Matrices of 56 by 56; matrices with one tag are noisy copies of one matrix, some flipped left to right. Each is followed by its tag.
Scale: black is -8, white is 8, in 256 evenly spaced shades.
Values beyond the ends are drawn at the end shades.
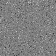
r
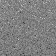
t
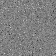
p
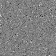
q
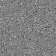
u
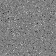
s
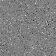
u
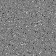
s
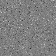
u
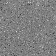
r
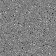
s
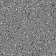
p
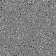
r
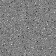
u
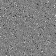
q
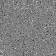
p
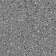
u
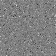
q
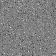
p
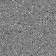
s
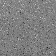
t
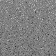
t
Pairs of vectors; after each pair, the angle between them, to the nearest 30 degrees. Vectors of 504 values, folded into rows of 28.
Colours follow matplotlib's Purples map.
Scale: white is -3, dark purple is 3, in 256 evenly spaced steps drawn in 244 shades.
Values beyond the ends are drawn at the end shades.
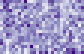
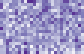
150 degrees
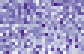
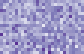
150 degrees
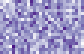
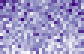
120 degrees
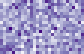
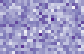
120 degrees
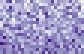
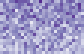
90 degrees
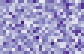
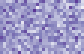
150 degrees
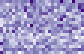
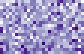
60 degrees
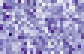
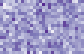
150 degrees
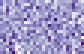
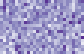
150 degrees
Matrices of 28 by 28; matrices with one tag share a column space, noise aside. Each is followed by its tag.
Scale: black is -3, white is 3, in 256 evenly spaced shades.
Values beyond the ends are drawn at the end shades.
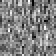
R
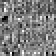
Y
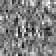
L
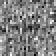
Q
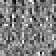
Y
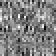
Q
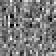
Y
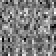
Q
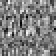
L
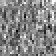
R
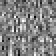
Q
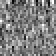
R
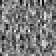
R
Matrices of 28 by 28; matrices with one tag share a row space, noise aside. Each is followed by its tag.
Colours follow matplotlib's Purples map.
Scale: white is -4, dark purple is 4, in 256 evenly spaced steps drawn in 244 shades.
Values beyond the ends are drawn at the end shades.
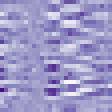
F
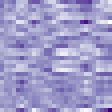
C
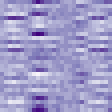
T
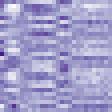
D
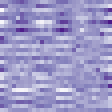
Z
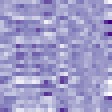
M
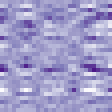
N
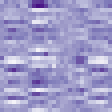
T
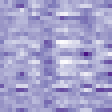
C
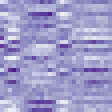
D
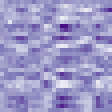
C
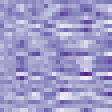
C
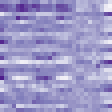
Z
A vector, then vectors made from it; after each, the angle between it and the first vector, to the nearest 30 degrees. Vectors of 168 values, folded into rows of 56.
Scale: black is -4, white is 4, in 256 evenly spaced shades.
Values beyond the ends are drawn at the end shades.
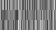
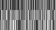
120 degrees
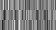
60 degrees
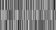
150 degrees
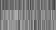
120 degrees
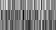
90 degrees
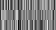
150 degrees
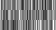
60 degrees
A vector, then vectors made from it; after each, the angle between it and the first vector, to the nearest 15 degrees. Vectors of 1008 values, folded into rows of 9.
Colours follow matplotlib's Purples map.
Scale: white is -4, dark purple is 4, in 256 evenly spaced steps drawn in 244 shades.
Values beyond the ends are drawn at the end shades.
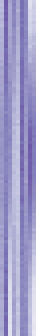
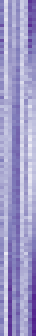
165 degrees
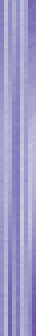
165 degrees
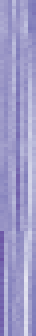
120 degrees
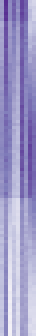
30 degrees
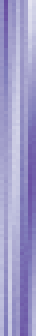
45 degrees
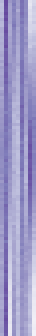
15 degrees
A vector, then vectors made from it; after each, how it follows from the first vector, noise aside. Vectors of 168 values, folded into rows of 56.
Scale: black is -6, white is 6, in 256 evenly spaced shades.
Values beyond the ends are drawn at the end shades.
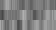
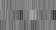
reversed, partly zeroed.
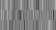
reversed, partly zeroed.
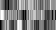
negated, scaled up.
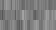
shrunk.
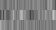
reversed, negated, partly zeroed.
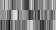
wrapped around, scaled up.
